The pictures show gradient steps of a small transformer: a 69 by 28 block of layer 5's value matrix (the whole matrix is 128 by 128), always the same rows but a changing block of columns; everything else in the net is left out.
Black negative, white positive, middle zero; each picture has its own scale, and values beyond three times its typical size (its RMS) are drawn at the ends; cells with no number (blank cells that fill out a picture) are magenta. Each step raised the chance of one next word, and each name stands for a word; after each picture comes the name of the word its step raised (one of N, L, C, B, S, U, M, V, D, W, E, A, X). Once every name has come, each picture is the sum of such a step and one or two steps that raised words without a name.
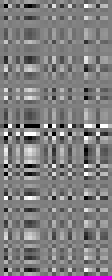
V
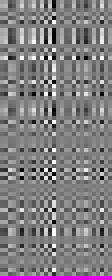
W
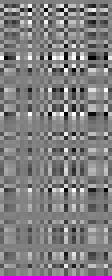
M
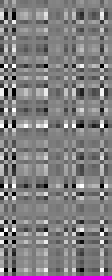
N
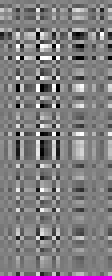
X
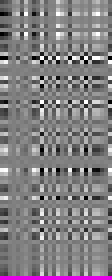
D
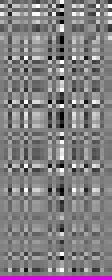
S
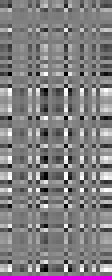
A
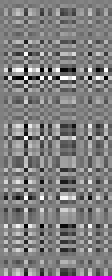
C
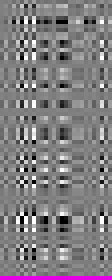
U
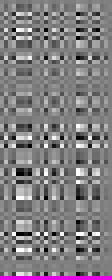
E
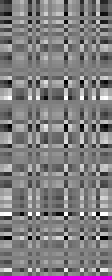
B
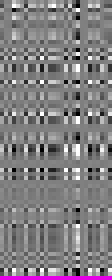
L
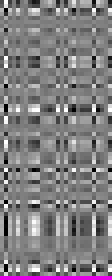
A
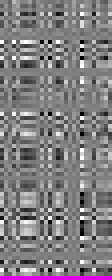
B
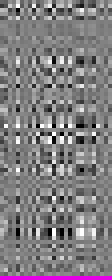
V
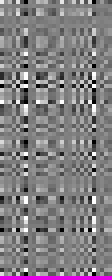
D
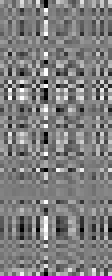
L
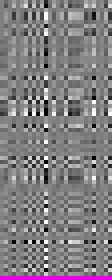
N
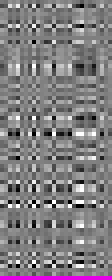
A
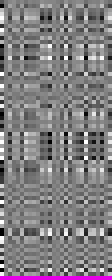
X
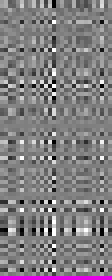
W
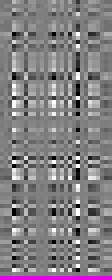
U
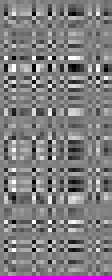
C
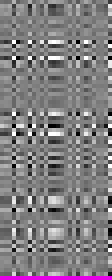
V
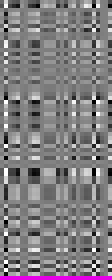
E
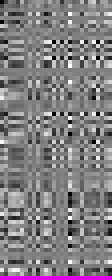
B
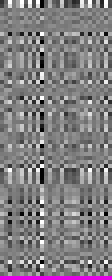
B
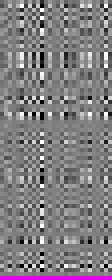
M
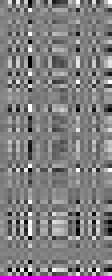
B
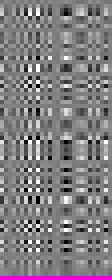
C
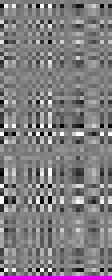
V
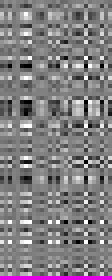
N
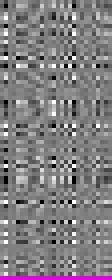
N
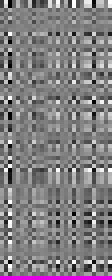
B
